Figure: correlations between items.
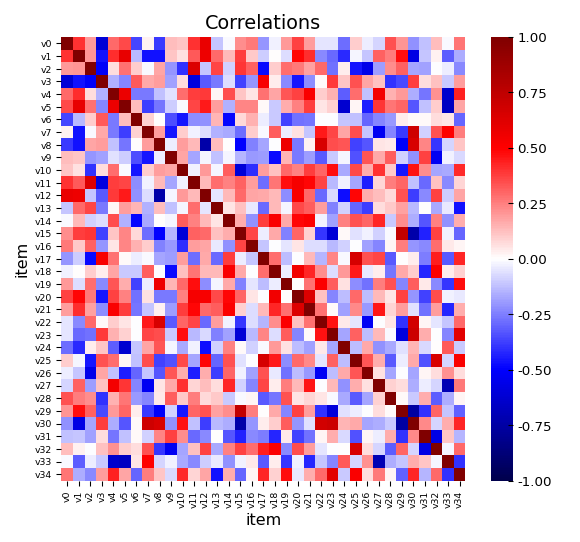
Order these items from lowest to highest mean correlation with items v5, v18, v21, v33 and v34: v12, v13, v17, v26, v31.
v31, v26, v13, v17, v12
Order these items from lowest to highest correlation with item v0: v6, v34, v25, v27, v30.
v6, v30, v27, v25, v34
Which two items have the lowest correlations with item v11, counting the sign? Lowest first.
v3, v26
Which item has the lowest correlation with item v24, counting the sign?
v5
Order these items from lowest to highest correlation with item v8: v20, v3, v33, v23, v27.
v20, v33, v27, v3, v23
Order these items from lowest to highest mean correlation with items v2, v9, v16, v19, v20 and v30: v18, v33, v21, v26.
v26, v33, v18, v21
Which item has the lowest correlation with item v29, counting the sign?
v30
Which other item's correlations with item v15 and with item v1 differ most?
v10
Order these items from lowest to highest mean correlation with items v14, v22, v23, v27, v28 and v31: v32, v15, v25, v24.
v15, v32, v24, v25
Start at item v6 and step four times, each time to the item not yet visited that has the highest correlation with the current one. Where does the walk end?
v32
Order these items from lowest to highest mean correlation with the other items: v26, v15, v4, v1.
v26, v15, v1, v4
